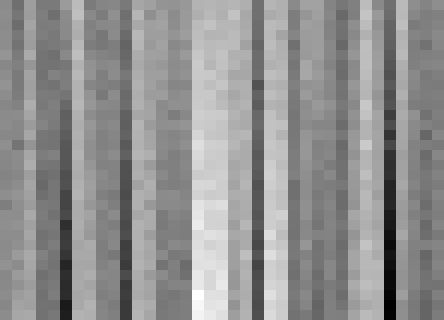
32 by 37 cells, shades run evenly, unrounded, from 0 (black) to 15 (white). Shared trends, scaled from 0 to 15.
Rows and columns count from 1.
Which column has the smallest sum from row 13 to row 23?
33
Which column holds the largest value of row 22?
17
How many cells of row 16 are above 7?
31
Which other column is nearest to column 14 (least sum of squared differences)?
16
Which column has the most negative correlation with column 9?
1
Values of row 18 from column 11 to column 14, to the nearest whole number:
5 10 10 8
